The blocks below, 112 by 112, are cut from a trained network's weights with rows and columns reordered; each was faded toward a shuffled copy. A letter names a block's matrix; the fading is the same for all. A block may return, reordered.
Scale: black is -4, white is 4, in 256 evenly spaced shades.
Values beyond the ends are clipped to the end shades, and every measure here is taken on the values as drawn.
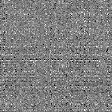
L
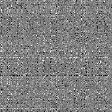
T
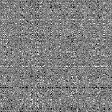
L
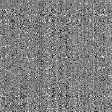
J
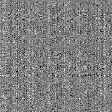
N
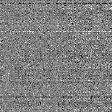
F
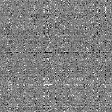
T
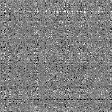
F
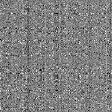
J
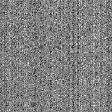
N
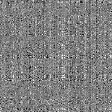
N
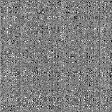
J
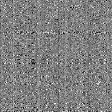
J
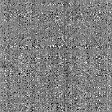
J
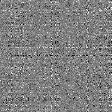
T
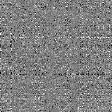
T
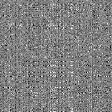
N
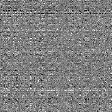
L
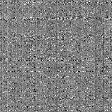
J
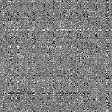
T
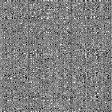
J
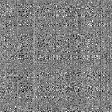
J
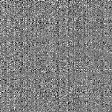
N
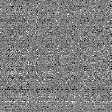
F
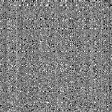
J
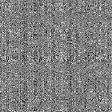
N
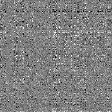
T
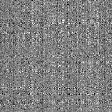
N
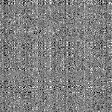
N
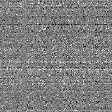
L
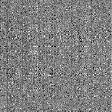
J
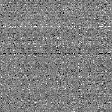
F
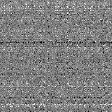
L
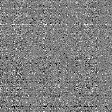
F
